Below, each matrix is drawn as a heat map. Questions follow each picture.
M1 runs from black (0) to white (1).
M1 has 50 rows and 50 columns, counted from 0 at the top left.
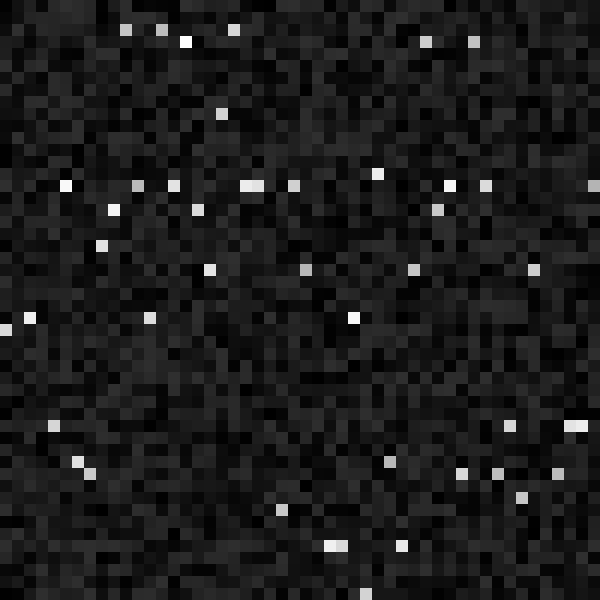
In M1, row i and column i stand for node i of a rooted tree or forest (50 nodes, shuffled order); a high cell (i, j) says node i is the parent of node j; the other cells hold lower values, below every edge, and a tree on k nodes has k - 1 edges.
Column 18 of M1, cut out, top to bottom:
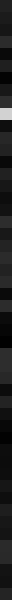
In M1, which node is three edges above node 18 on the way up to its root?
22
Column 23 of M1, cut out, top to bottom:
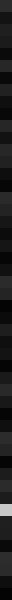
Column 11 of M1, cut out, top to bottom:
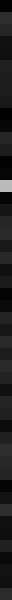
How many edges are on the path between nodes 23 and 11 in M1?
5
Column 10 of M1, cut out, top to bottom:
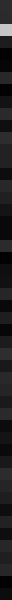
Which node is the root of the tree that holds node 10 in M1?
26
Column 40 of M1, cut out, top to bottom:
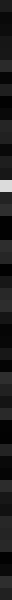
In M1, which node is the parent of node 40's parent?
3
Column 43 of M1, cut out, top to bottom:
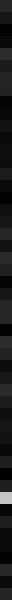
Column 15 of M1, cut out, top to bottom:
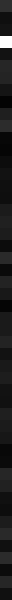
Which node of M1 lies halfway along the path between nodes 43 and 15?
39
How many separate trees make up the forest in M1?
5
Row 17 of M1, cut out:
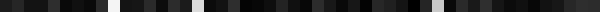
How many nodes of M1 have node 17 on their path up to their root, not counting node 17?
4
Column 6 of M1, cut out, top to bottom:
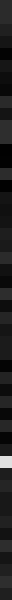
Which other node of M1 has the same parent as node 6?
32
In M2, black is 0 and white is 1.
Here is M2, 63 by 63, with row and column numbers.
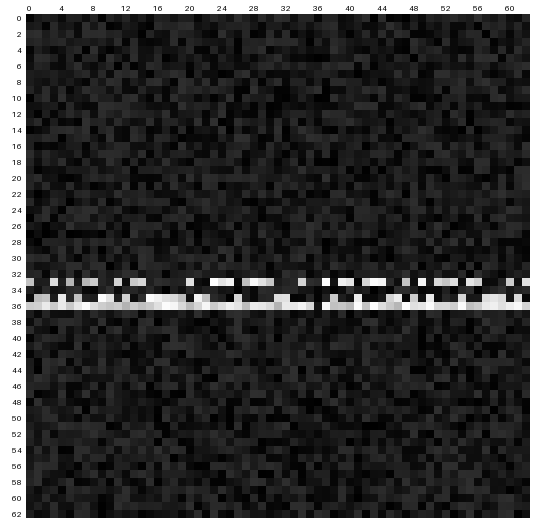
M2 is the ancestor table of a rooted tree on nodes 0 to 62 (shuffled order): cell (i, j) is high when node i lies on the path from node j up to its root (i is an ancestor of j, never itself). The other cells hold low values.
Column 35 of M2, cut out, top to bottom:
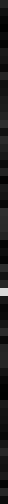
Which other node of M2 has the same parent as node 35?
33
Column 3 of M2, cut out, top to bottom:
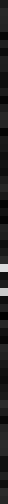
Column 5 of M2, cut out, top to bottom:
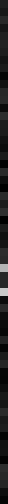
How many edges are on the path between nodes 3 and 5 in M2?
2
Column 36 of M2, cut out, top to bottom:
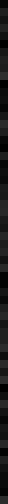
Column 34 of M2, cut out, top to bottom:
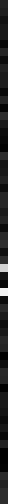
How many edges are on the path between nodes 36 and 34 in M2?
2
